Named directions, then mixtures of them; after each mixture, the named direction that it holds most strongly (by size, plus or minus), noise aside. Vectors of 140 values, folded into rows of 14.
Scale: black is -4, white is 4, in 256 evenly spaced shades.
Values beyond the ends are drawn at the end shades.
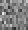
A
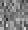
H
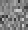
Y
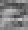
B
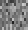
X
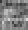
B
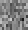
Y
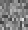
Y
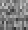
H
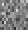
H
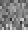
X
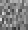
A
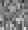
H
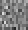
A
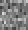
A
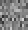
Y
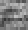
B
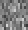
H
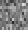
X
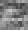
B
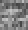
B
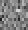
Y
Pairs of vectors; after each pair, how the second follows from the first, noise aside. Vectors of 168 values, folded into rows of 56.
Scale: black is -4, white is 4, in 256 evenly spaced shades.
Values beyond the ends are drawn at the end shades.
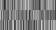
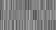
negated, shrunk.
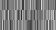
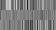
wrapped around, negated, partly zeroed.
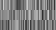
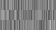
wrapped around, shrunk.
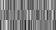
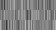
negated, shrunk.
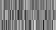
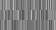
wrapped around, negated, shrunk.
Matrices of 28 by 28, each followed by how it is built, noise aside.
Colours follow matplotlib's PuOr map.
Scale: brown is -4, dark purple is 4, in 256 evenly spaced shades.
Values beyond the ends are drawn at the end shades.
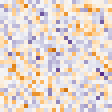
Toeplitz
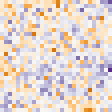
smooth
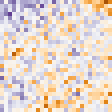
smooth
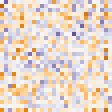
blocks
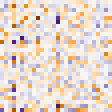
low rank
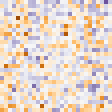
blocks
